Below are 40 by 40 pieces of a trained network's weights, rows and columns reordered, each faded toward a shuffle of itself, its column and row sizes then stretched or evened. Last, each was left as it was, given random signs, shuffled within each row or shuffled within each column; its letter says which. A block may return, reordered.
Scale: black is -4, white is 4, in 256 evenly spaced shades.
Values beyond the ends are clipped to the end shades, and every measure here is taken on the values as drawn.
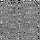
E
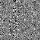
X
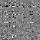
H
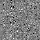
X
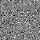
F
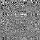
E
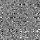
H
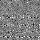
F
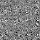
H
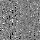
X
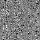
X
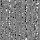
X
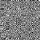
E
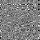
E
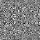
H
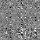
H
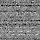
F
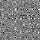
H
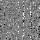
X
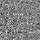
H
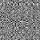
E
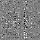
H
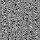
X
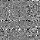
H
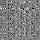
E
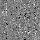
X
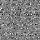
F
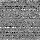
F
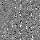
X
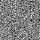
X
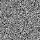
X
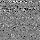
F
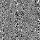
X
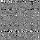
H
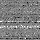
F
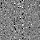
X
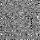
H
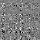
H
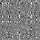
E
